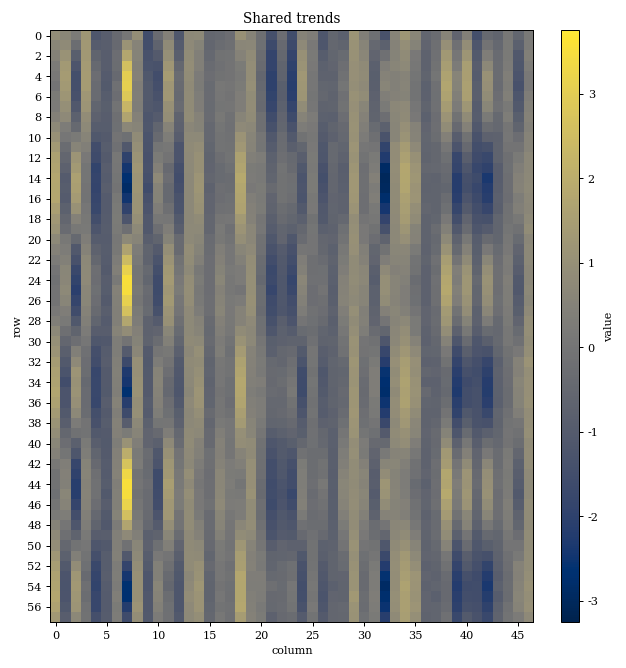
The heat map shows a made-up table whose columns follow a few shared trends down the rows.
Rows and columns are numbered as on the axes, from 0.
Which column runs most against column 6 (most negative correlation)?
25
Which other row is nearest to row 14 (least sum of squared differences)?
15
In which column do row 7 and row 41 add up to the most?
7
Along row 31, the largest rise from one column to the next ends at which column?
33
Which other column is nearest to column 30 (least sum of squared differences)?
44
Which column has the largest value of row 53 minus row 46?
2
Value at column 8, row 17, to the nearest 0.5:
1
